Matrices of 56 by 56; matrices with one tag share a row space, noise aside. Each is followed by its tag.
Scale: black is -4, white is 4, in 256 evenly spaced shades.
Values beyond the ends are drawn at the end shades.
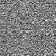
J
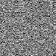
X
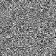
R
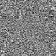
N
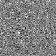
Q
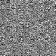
R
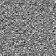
X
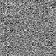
N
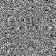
N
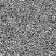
N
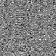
X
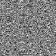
R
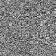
R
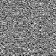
X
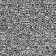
J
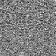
R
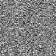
X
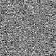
N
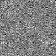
N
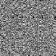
X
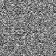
X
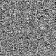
R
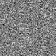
R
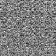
J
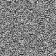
R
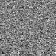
R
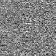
J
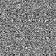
Q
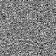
R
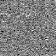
J
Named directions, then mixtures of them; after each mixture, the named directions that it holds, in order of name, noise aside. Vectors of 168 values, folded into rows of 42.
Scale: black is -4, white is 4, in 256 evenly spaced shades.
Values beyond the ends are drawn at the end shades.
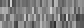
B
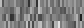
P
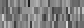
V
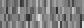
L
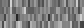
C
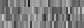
V.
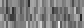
L, P, V.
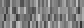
C, L.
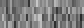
B, L, V.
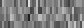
L, P, V.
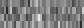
C, L, V.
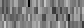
C, P, V.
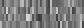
L.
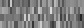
B, P.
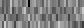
C, P, V.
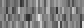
L.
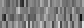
L, P, V.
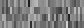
V.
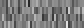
V.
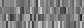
P.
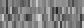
L, V.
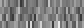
L, P, V.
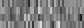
B, P.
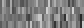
B, L.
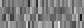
P.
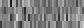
B, C.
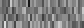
C, P, V.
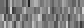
C, L, V.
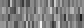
B, L, P.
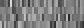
B, C, V.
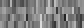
B, L.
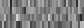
C.
